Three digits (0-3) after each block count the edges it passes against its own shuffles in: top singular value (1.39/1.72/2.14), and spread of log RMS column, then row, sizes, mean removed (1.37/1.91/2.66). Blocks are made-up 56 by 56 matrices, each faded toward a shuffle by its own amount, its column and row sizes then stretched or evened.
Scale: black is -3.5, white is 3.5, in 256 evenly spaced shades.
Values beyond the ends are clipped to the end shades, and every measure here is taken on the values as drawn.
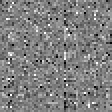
1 2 1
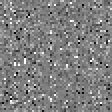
0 2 0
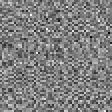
3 0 1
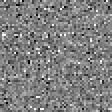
0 0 1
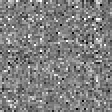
2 1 1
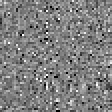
1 2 0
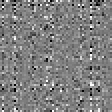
2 3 2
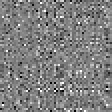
3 2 1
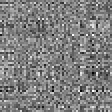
3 1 2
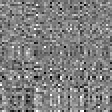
3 2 2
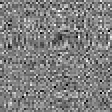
3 1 1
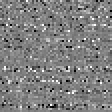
0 0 3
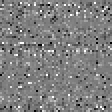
1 1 2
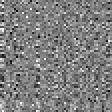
3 2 0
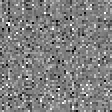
2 2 1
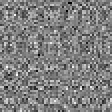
3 0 2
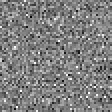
2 0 0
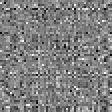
3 1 2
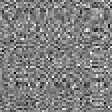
3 0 1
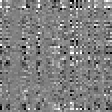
3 3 2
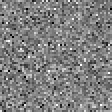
0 0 1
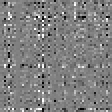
2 3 3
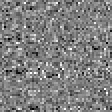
2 0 2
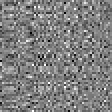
3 2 1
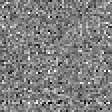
0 1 2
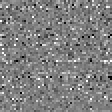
0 0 2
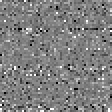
1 1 2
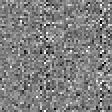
2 2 0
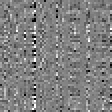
3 3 0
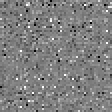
0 1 2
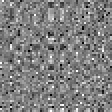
3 2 0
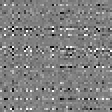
3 2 3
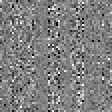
2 3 0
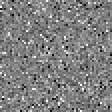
0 0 0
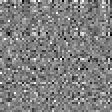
3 1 2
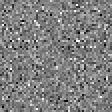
2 1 1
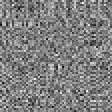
3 0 1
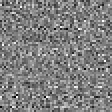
2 0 2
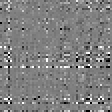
3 3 3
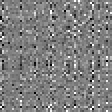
3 3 1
